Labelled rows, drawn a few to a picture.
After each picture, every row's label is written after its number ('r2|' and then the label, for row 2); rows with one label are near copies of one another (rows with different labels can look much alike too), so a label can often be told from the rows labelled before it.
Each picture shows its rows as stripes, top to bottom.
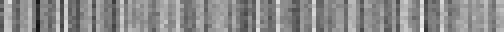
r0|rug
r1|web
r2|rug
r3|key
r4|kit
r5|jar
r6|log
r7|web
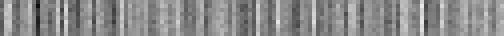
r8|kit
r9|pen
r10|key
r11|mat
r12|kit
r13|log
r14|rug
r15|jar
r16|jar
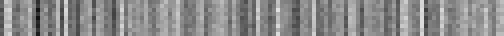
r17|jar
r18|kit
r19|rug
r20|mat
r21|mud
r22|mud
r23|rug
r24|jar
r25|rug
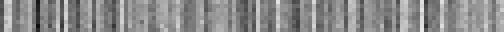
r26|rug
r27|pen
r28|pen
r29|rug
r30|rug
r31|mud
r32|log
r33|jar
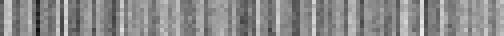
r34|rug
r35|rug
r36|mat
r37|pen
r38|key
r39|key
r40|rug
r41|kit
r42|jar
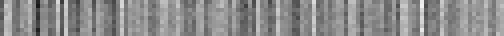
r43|kit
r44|jar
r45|key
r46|rug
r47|jar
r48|key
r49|key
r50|kit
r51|rug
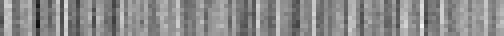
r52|mat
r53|mat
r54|web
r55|rug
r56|log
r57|mud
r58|jar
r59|key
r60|key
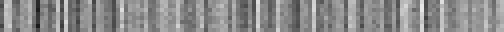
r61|web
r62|jar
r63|kit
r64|jar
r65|mud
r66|mat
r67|mud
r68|web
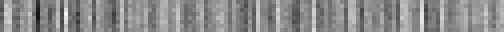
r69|pen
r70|jar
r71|rug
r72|mat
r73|log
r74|mat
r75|web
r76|mat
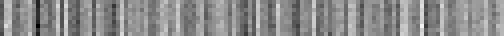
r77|jar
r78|log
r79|mud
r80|log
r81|kit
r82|mat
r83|jar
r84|jar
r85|pen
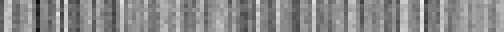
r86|mud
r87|kit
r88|rug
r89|key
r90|key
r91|log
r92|jar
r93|jar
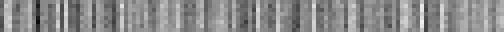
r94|pen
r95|kit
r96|web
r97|mat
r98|mud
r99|jar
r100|mud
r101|rug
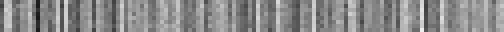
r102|log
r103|mud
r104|jar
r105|pen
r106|web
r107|log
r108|rug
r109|kit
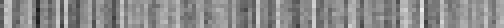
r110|rug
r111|key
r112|jar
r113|kit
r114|mat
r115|web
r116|mud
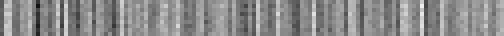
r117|mud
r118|jar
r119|mud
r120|key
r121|mat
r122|log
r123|mat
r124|pen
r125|rug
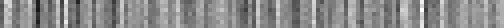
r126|mat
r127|rug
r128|jar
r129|key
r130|jar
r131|mat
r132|web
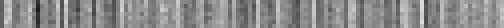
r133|mud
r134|kit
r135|pen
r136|mud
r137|pen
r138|jar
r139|mud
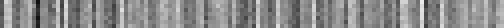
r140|jar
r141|log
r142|kit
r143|rug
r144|pen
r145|mud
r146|web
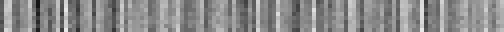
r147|pen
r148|pen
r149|mat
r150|log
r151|kit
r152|rug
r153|log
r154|mat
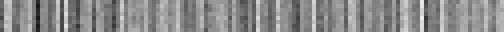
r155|key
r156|kit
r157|kit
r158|mat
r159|mud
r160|mud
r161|mat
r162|web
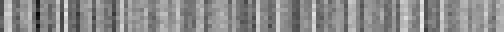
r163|pen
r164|rug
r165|mud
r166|mat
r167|web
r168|key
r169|kit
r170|rug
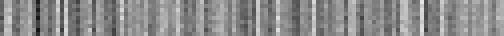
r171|kit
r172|mud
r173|kit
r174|jar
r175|rug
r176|mat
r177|jar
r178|log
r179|mat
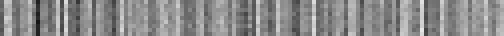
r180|mat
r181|log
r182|kit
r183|pen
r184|mat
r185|jar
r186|kit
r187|rug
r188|pen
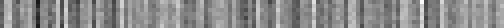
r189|kit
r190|mud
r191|key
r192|rug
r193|pen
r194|kit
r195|log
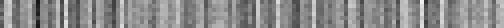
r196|rug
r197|pen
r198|web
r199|rug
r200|web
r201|log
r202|rug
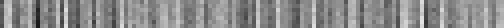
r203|mud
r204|web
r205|rug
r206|pen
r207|jar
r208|web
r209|rug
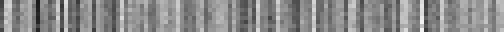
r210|rug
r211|mud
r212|web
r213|jar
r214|kit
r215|jar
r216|mud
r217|mud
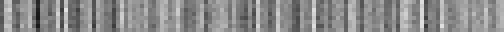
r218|web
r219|mud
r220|mat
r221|kit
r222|pen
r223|kit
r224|web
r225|log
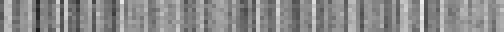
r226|kit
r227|mat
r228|key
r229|log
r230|mud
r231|web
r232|mud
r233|kit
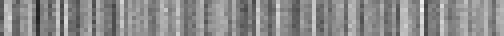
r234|kit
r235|log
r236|jar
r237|log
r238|rug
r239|web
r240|key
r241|web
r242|log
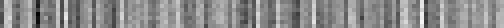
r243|jar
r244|kit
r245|key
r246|jar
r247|rug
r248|jar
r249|web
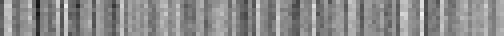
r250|pen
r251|mat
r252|rug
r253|jar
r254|key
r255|log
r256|log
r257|rug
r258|jar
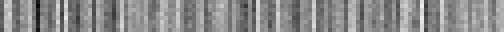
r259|web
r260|jar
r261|web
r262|log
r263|mat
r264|kit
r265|kit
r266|pen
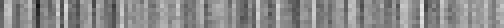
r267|mud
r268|log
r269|rug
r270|kit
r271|key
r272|pen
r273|kit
